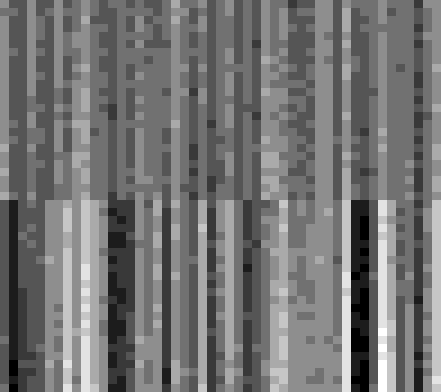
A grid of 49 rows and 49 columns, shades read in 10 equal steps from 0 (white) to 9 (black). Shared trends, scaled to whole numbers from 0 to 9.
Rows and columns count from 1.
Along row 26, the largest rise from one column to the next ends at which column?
40
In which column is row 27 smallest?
43
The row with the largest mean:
6
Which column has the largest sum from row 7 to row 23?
47
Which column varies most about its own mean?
8
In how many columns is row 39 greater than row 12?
16
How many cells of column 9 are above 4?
8
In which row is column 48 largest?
15
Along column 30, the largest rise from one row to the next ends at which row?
26
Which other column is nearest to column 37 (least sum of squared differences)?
36
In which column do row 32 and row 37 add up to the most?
41
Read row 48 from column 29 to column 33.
6 5 3 2 4
